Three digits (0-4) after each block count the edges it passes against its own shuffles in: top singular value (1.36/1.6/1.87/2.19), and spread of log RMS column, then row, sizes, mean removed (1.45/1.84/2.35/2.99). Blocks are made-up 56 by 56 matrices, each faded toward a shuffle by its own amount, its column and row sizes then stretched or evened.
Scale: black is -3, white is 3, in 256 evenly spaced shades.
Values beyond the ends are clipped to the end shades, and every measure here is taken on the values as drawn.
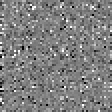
1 3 1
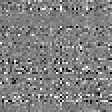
3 1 4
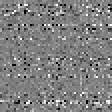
1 2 4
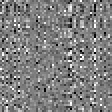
4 4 0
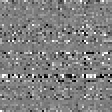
3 0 4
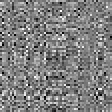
4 3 2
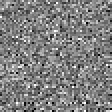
1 0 2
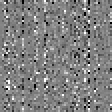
3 4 1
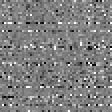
3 1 4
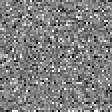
2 0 2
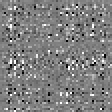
2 3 4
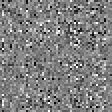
1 3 2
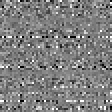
2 1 4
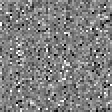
1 2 0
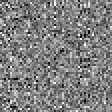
2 3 0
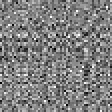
4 1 2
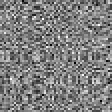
4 0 1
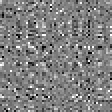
4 2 2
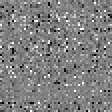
0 3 3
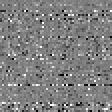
2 1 4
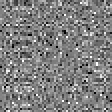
4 0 0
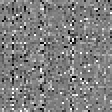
3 3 0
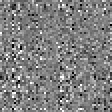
2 3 2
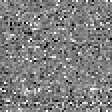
1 0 3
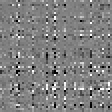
4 4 4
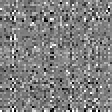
4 3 2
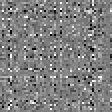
2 4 3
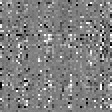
3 4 3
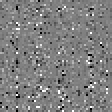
2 3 2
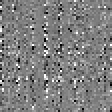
2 4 1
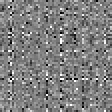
4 4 2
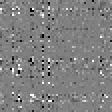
1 3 3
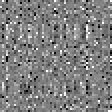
4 3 0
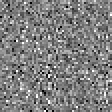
3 0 0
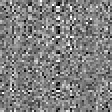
4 3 1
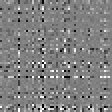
4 4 4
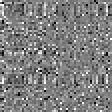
4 2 1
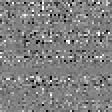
0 1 4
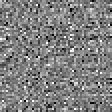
3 1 1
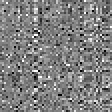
4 2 1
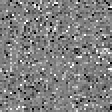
1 0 0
